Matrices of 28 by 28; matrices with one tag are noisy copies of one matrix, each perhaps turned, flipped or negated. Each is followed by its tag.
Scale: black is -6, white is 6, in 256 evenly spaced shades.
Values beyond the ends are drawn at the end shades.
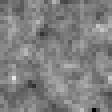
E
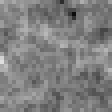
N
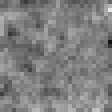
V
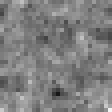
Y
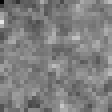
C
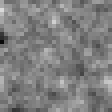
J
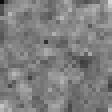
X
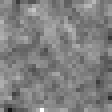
V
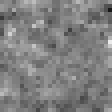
V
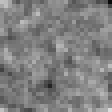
X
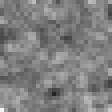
Y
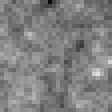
N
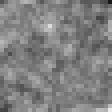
X
